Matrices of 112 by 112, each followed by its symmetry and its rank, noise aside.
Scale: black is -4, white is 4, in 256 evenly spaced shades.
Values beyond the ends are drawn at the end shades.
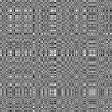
symmetric, rank two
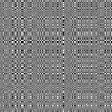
no symmetry, rank one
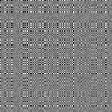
symmetric, rank one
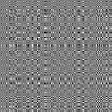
antisymmetric, rank two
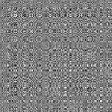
symmetric, rank three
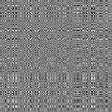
no symmetry, rank two
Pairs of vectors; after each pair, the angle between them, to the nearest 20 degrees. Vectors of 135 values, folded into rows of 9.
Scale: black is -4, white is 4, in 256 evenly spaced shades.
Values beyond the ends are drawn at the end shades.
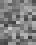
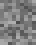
160 degrees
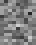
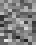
60 degrees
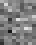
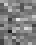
20 degrees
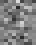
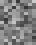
140 degrees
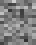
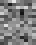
20 degrees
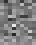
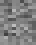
40 degrees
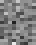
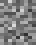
120 degrees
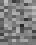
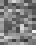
140 degrees
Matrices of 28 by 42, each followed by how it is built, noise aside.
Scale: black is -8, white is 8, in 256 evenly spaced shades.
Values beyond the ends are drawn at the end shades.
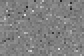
sparse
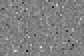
sparse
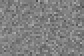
noise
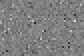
sparse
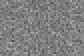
repeating rows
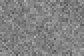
Toeplitz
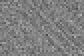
Toeplitz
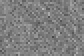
Toeplitz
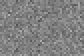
repeating rows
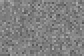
noise
